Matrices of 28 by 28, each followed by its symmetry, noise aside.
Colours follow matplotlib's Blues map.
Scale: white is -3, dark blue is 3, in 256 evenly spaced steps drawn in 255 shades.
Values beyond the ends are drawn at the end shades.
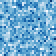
same after a half turn.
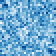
symmetric across the other diagonal.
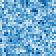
no symmetry.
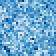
symmetric across the other diagonal.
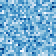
same after a half turn.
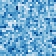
no symmetry.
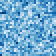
no symmetry.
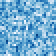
mirrored top to bottom.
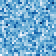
symmetric across the other diagonal.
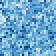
no symmetry.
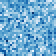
symmetric across the other diagonal.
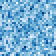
same after a half turn.
